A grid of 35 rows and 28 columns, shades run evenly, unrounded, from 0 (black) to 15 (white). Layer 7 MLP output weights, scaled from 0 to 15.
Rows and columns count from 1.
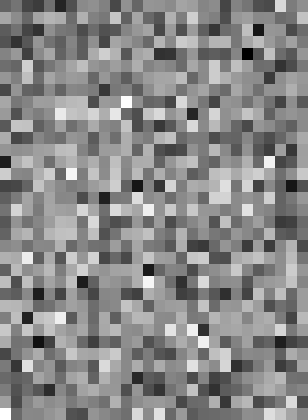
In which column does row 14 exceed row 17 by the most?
10
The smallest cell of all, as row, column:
5, 23
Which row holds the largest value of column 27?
34
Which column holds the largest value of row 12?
16
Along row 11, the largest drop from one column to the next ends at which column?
13
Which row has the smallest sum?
3
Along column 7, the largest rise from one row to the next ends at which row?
22
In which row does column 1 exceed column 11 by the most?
35
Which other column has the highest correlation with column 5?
4
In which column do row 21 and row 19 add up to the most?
6
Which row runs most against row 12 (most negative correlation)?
11
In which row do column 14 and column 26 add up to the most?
24
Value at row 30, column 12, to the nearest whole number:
8
